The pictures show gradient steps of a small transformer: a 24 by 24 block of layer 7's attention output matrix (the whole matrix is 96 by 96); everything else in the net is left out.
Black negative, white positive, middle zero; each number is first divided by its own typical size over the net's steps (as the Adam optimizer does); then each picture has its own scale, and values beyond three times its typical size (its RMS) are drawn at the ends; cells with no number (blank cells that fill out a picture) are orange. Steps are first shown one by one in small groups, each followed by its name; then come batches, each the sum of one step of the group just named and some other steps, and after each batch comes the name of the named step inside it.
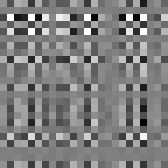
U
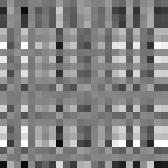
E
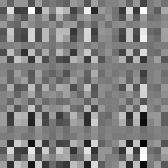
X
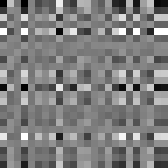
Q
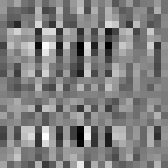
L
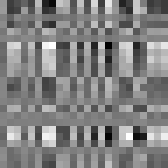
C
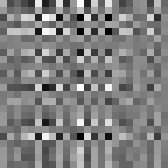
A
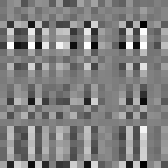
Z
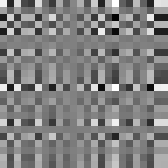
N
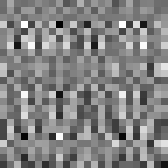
Z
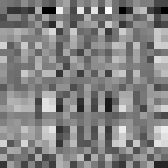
E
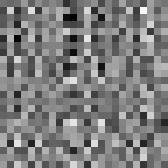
X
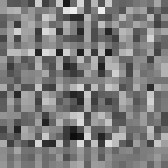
A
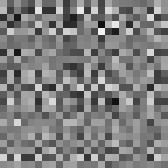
N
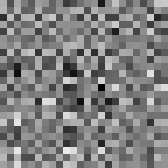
N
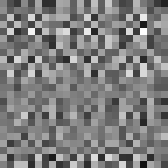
U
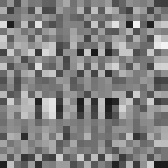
C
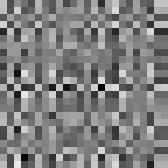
N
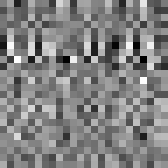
C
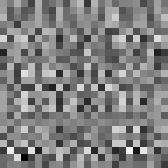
L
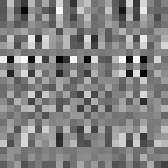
E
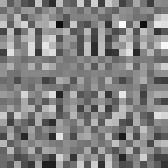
Z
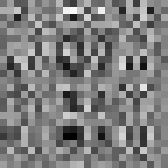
L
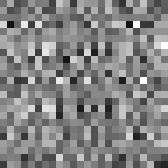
C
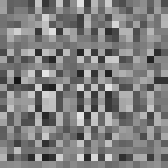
A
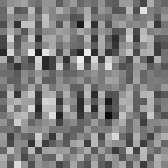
X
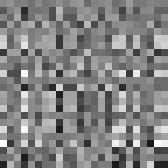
E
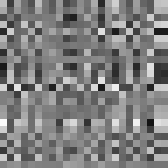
N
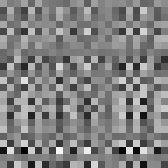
X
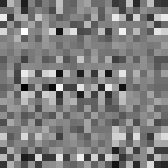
Q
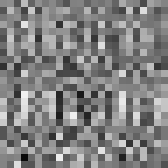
X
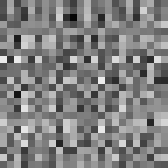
E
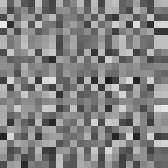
N
